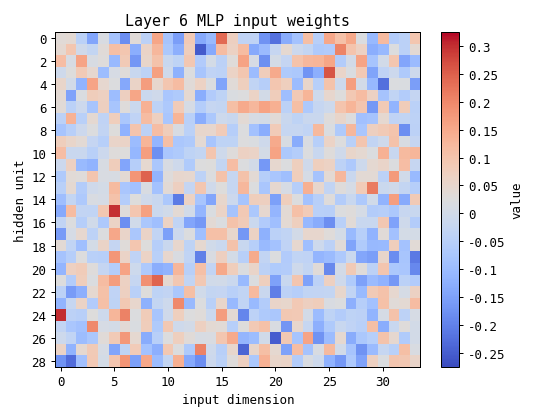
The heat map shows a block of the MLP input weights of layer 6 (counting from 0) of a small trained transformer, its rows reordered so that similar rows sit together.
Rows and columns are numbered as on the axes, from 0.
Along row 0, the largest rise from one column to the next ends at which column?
15
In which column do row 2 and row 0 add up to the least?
19
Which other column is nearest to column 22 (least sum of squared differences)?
4
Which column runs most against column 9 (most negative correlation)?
32
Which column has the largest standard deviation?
20
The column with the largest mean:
8
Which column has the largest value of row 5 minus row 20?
25
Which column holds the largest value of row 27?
13
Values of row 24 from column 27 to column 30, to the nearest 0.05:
-0.05 -0.05 -0.1 0
